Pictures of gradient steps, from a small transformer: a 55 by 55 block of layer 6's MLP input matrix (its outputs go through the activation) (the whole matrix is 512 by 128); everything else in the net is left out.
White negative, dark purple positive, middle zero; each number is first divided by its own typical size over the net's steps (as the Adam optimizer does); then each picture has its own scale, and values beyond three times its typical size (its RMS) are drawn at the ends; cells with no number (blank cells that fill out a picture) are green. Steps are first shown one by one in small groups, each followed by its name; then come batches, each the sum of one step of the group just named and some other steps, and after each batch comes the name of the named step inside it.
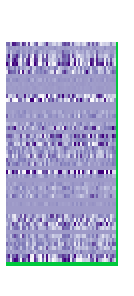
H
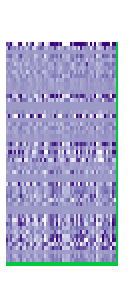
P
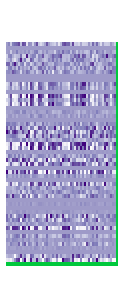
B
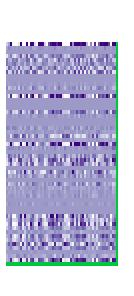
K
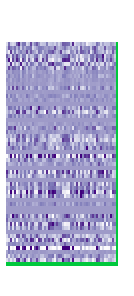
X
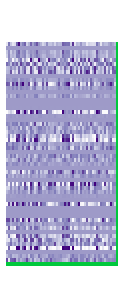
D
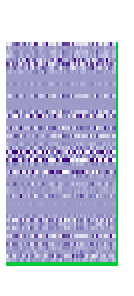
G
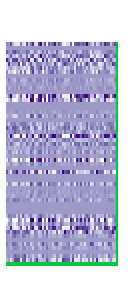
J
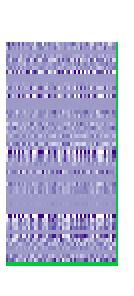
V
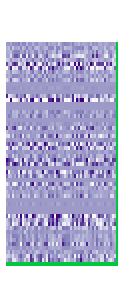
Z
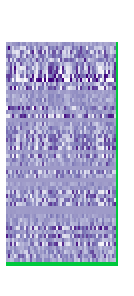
B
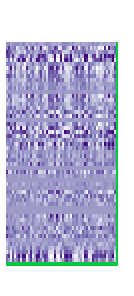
B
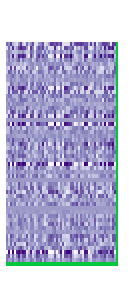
P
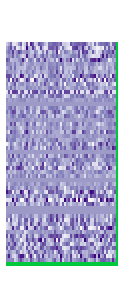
K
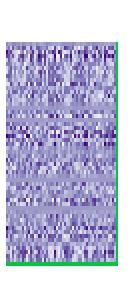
B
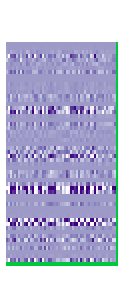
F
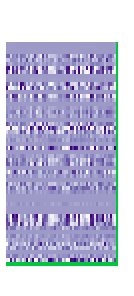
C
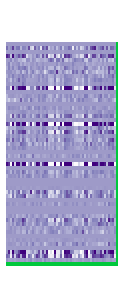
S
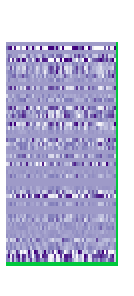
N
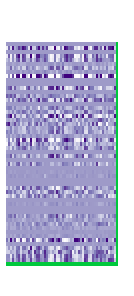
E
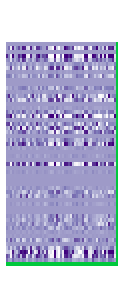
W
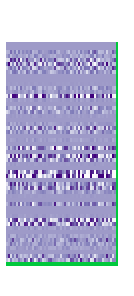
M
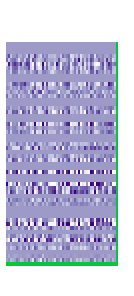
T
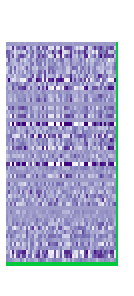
S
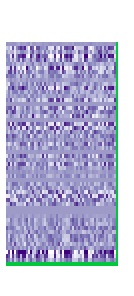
W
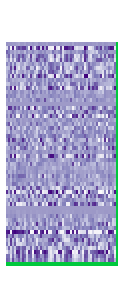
E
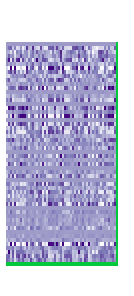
N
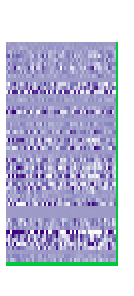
T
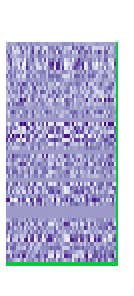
T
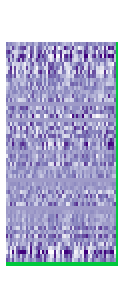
W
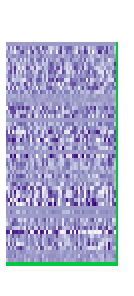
F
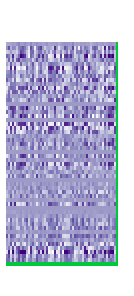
W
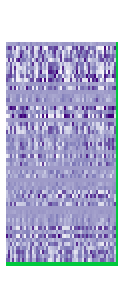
N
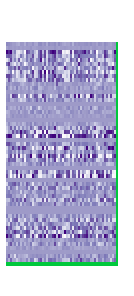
M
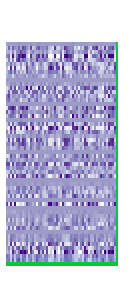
W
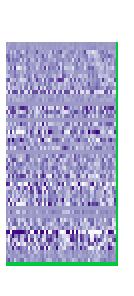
T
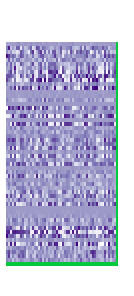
S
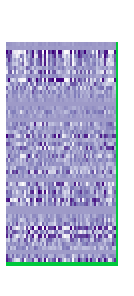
T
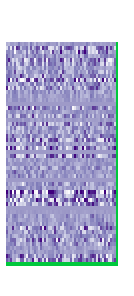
C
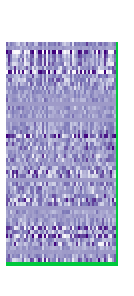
T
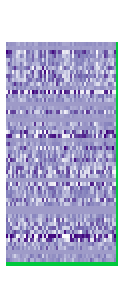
T
